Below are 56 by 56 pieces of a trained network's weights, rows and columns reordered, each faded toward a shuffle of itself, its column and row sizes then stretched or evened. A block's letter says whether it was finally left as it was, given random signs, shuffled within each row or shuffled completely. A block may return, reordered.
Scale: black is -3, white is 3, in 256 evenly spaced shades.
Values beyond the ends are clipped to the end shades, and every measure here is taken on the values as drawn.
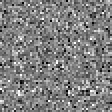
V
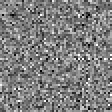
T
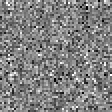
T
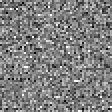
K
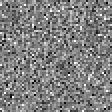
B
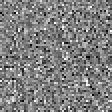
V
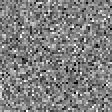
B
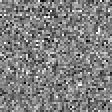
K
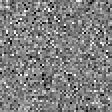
B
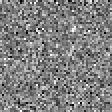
T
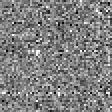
T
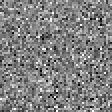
T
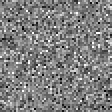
B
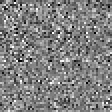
T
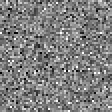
K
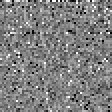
K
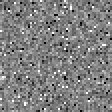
B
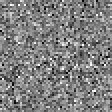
K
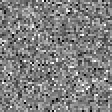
B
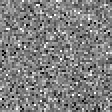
B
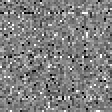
T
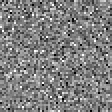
B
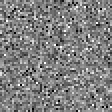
B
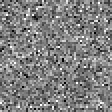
B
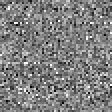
K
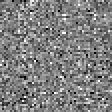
V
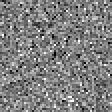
B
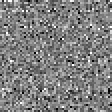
K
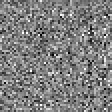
T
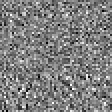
V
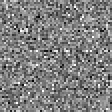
K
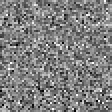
K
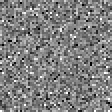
B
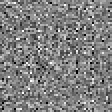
V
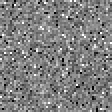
B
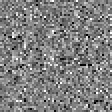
V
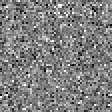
K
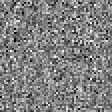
T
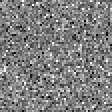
B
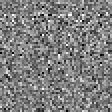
T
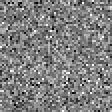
K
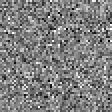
K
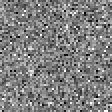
K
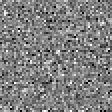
K
